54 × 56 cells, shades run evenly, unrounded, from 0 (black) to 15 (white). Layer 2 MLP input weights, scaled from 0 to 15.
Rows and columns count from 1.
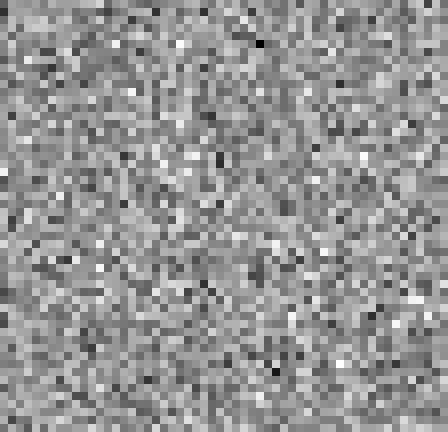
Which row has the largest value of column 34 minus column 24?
37
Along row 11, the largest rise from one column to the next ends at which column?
21
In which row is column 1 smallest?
2
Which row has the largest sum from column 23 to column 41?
31
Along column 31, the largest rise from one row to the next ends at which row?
9
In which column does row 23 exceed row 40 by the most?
40
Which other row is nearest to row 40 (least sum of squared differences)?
19
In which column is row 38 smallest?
39
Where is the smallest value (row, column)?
6, 33
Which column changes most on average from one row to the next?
43
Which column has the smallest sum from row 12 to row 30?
28
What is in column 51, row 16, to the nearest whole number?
13
